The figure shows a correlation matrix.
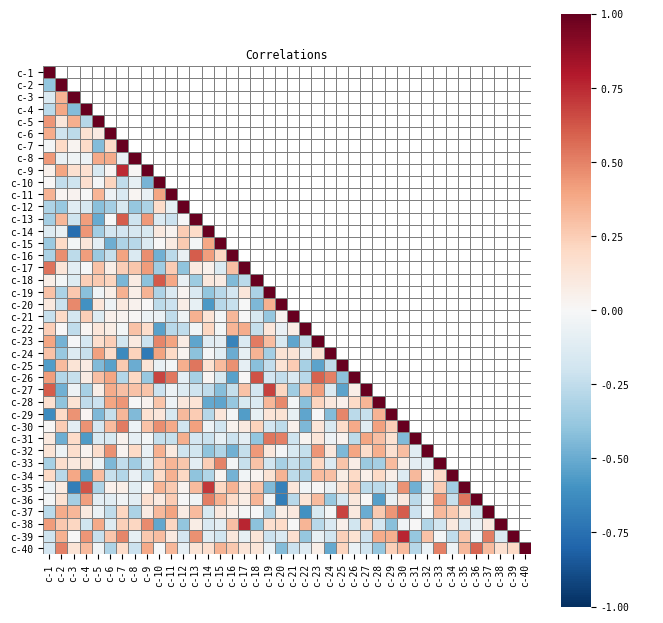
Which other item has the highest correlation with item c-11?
c-26
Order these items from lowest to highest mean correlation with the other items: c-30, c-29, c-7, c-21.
c-21, c-29, c-7, c-30
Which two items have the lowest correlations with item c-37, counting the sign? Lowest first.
c-22, c-27
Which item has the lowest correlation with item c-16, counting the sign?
c-23
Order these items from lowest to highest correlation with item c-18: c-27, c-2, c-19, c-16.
c-16, c-19, c-27, c-2
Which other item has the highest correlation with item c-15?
c-33
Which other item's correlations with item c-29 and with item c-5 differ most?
c-1
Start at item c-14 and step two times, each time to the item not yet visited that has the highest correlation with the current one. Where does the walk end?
c-4
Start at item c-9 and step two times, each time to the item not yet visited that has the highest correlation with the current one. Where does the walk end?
c-13
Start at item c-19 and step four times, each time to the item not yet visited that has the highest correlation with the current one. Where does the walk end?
c-38
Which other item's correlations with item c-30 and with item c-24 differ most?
c-7
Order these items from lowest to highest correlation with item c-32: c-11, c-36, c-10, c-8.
c-36, c-11, c-8, c-10
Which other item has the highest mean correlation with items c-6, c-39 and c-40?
c-30
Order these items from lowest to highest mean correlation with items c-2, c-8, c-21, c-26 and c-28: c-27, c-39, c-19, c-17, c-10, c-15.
c-15, c-19, c-27, c-17, c-10, c-39
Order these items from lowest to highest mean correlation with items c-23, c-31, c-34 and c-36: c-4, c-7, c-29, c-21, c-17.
c-21, c-4, c-7, c-17, c-29
